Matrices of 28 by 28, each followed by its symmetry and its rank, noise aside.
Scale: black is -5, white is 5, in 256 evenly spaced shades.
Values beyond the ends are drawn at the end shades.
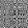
no symmetry, rank three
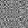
no symmetry, rank three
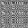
no symmetry, rank two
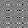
no symmetry, rank one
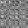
no symmetry, rank two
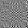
no symmetry, rank two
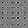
symmetric, rank one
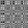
symmetric, rank one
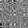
no symmetry, rank three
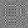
symmetric, rank one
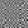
antisymmetric, rank two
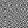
antisymmetric, rank two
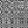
no symmetry, rank two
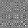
symmetric, rank two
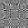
antisymmetric, rank two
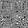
no symmetry, rank three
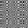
no symmetry, rank one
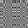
no symmetry, rank one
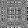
antisymmetric, rank two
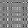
no symmetry, rank one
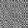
no symmetry, rank two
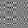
no symmetry, rank one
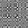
symmetric, rank two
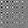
symmetric, rank one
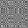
antisymmetric, rank two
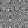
no symmetry, rank three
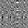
antisymmetric, rank two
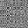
no symmetry, rank three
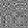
no symmetry, rank three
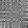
no symmetry, rank two
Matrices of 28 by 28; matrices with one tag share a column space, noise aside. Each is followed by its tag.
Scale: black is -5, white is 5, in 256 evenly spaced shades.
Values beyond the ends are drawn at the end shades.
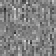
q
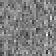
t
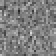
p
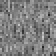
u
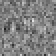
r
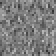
t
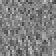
q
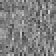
u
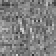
r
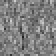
r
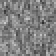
t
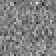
p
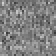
p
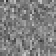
q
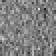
q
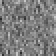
t
